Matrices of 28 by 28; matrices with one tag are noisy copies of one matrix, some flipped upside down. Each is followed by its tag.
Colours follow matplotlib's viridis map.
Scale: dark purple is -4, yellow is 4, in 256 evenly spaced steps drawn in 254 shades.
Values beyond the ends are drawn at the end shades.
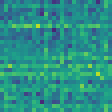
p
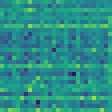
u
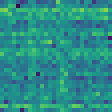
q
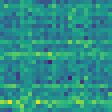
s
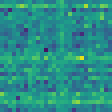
q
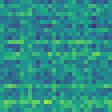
s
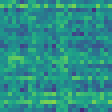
q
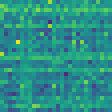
s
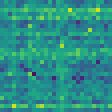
q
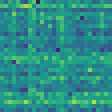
q
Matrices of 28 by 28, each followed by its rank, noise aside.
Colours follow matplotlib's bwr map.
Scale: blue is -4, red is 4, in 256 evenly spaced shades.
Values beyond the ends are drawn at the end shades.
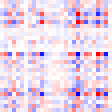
two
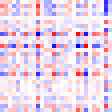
two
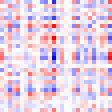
two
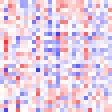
four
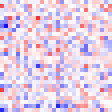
six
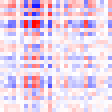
one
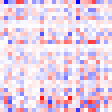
three
